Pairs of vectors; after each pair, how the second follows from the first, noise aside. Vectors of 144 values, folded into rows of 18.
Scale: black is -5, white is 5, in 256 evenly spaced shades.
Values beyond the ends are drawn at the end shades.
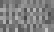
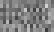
negated.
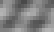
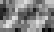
negated, scaled up.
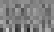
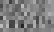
wrapped around.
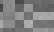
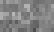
reversed, partly zeroed.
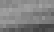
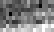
negated, scaled up.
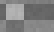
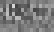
sign-scrambled.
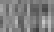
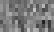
sign-scrambled.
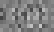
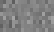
wrapped around, negated, shrunk.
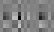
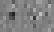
reversed, partly zeroed.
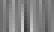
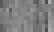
wrapped around, negated, shrunk.
